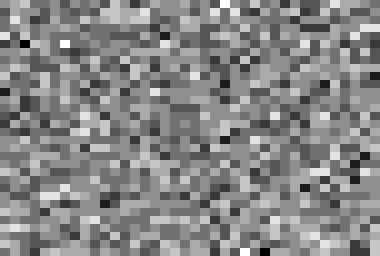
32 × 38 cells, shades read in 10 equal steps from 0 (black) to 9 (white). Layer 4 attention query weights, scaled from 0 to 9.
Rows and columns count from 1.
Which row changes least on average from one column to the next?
27
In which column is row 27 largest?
1
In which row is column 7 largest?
6
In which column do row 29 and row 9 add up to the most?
2
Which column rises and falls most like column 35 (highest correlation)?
3
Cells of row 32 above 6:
5
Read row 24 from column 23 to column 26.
2 4 7 6
